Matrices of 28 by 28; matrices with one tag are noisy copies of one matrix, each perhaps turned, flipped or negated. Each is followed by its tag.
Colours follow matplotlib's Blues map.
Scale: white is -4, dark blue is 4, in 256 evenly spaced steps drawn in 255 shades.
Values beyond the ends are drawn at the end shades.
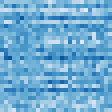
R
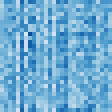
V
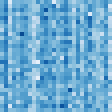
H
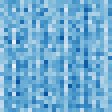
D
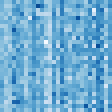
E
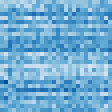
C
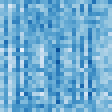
R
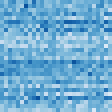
C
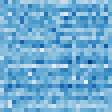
D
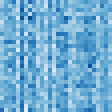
V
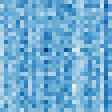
H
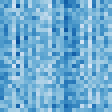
C
